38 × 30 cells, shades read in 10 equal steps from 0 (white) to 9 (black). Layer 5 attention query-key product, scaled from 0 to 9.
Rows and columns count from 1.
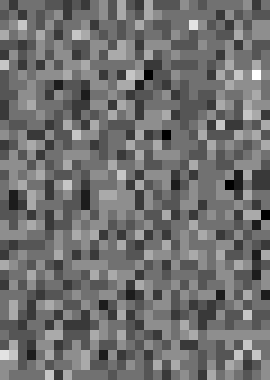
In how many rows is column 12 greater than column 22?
14
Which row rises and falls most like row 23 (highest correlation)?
1
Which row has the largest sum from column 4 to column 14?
33
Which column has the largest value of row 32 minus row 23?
4
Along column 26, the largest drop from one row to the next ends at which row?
20
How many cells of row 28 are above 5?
10
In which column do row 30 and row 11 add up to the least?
28
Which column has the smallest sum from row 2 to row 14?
29
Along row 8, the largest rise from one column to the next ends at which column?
17
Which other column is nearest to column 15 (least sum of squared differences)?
5
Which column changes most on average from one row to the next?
16
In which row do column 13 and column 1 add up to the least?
36
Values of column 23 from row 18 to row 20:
5 5 5
